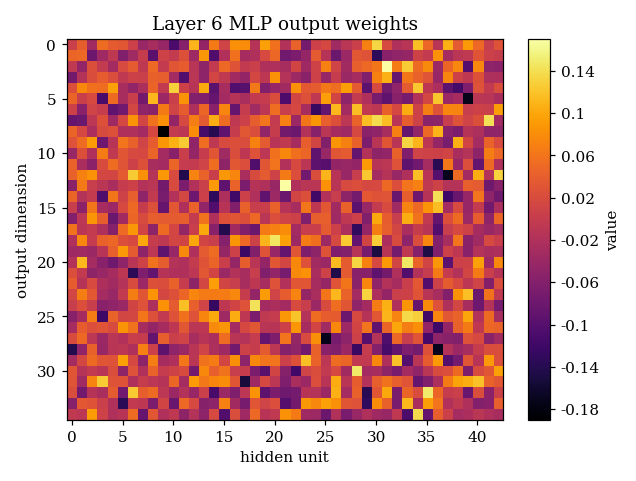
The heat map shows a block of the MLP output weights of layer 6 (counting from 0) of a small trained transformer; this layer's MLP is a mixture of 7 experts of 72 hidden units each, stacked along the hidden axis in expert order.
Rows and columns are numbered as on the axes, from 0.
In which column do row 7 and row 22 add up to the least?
35
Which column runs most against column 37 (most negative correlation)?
1
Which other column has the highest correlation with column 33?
31
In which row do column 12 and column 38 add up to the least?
14
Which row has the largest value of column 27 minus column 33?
18
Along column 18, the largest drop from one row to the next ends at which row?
25
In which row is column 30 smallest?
19
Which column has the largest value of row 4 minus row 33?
10
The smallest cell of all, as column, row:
9, 8
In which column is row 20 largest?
33
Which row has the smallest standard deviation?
22
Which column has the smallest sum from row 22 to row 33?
17
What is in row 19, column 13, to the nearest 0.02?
0.04
